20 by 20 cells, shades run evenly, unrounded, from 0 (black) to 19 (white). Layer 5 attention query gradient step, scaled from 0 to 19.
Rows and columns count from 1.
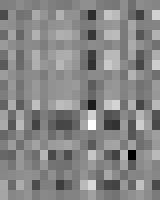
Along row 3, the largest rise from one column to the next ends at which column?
17
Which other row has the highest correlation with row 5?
8
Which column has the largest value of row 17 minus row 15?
12
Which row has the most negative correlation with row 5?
14
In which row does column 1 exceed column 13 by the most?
19
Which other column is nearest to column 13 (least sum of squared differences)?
6
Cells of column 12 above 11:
6
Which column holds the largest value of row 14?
20
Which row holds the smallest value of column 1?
2
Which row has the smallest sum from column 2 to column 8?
13
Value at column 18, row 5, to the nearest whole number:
11
